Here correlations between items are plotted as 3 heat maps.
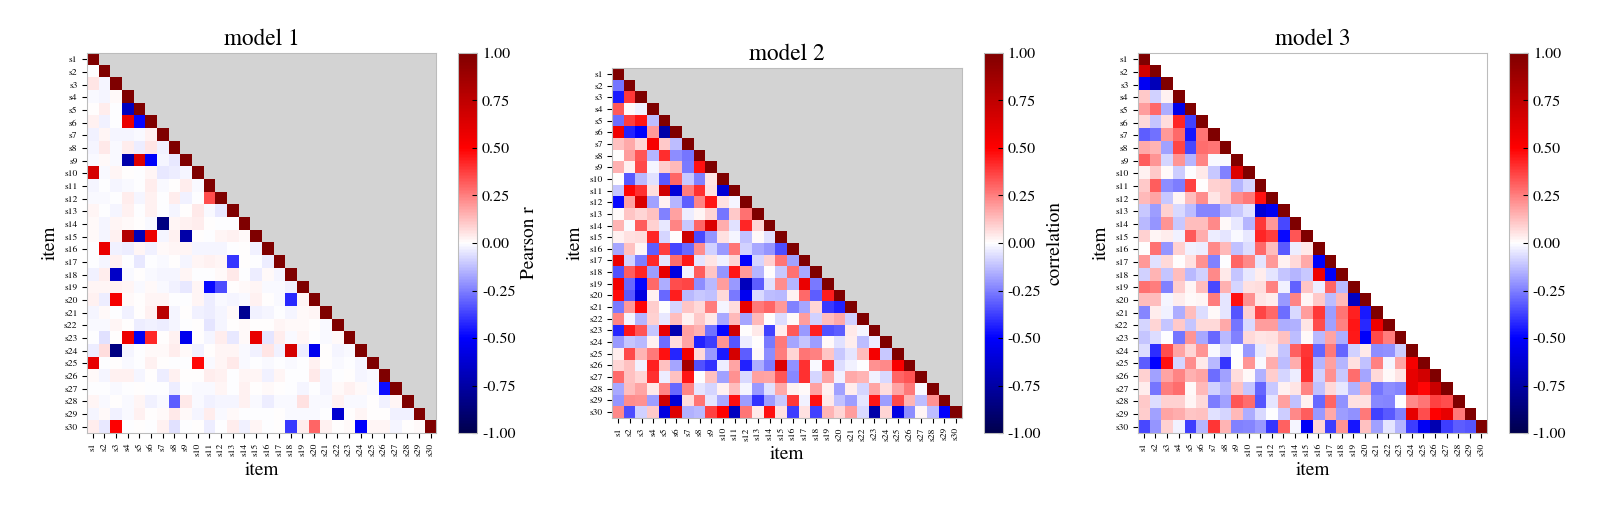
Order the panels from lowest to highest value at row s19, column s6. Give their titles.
model 1, model 3, model 2
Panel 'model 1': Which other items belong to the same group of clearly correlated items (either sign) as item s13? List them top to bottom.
s17
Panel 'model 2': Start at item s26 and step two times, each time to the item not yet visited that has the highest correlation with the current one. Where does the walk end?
s15
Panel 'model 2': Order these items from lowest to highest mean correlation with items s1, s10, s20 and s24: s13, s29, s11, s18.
s11, s18, s29, s13
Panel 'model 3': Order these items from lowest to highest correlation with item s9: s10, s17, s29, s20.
s29, s17, s20, s10
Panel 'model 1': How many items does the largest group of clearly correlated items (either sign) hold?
6
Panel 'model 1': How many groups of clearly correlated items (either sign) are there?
10
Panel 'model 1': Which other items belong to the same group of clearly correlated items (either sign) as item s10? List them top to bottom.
s1, s25
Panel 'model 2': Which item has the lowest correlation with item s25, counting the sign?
s30
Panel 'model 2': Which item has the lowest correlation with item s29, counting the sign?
s6
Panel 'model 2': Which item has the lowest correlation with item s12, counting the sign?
s19
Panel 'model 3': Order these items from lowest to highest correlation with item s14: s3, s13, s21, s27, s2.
s13, s2, s21, s27, s3
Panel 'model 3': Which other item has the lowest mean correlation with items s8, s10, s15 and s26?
s30
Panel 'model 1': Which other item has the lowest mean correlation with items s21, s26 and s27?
s14
